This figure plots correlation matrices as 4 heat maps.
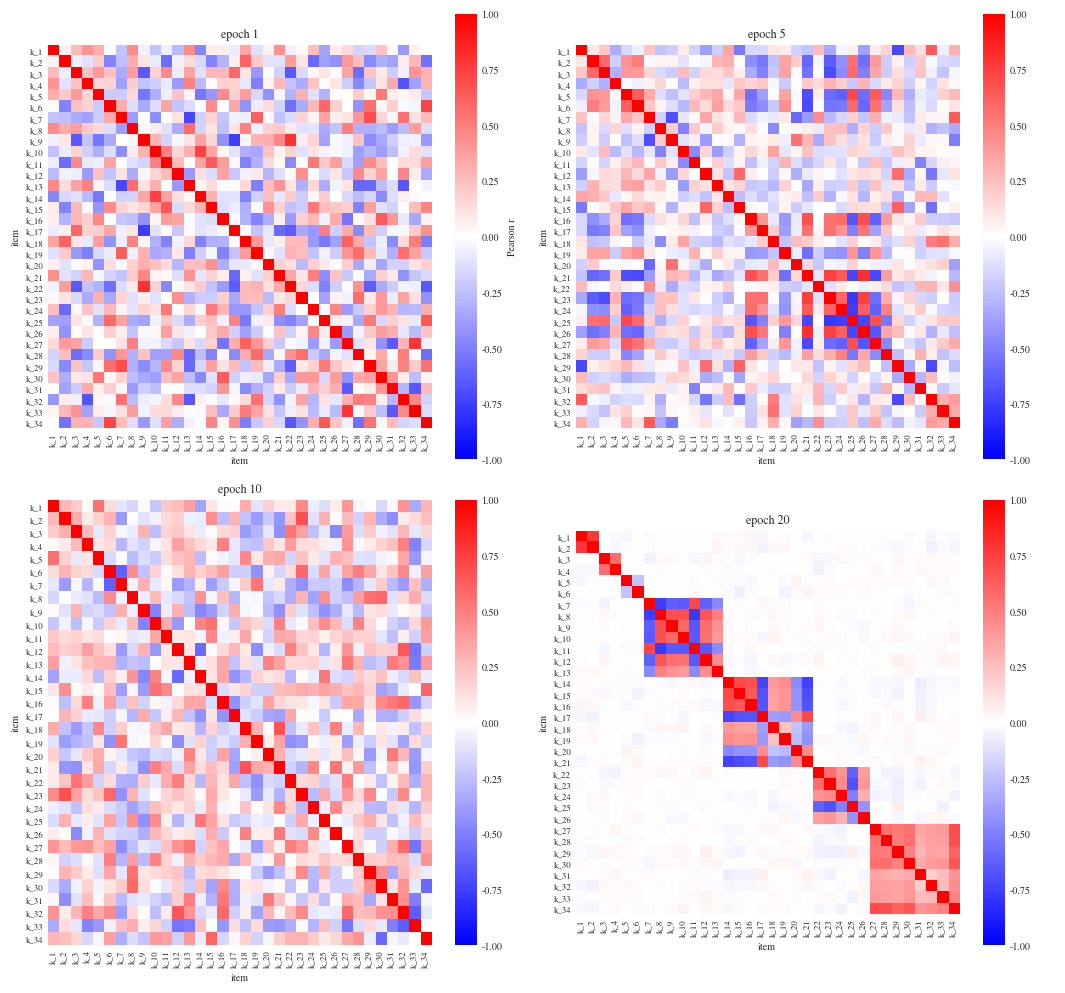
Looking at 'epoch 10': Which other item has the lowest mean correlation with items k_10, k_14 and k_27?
k_9
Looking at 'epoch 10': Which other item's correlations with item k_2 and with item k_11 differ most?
k_21
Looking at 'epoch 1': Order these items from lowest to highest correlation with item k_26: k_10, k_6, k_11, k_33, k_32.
k_33, k_32, k_10, k_6, k_11
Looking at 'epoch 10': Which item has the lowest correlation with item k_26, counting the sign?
k_3
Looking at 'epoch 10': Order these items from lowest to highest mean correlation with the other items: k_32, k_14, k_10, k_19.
k_19, k_14, k_10, k_32
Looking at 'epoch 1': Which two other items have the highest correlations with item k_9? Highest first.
k_22, k_21
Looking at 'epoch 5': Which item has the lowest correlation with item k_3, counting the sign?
k_23
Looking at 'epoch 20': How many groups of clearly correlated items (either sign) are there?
7
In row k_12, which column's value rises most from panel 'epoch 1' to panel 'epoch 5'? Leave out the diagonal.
k_15
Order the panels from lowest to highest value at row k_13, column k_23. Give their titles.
epoch 1, epoch 5, epoch 20, epoch 10
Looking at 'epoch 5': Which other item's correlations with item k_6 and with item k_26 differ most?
k_21
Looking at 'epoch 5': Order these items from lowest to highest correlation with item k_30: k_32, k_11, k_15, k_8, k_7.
k_15, k_7, k_8, k_11, k_32
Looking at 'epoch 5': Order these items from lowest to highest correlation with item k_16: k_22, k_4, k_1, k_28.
k_1, k_22, k_4, k_28
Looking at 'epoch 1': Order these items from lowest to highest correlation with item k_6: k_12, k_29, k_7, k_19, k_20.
k_12, k_19, k_20, k_7, k_29
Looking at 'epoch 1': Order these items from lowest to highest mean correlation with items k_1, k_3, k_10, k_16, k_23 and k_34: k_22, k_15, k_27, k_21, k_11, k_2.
k_22, k_2, k_27, k_21, k_15, k_11
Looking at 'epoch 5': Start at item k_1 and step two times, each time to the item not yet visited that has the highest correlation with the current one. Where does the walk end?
k_18
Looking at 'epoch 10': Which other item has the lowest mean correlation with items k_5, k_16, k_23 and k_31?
k_33
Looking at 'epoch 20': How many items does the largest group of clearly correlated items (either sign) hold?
8
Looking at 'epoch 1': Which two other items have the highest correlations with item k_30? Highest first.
k_16, k_5
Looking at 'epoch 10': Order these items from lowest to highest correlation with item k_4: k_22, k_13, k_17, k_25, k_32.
k_17, k_25, k_13, k_22, k_32
